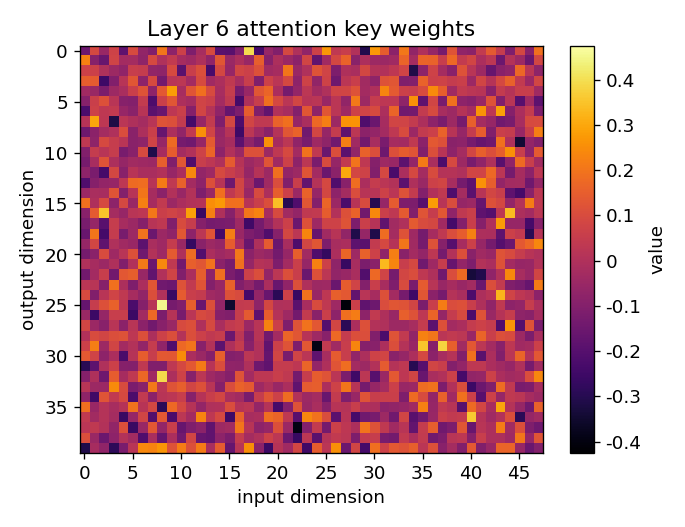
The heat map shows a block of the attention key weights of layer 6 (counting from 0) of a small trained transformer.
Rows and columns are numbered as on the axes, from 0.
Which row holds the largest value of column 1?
7
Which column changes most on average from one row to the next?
27
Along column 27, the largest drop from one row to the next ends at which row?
25
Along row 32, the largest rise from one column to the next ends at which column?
8
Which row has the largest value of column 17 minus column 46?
0
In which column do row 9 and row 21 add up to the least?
45
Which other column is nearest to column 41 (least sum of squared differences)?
42
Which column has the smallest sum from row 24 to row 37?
22
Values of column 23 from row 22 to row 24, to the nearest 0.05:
-0.15 0 0.2
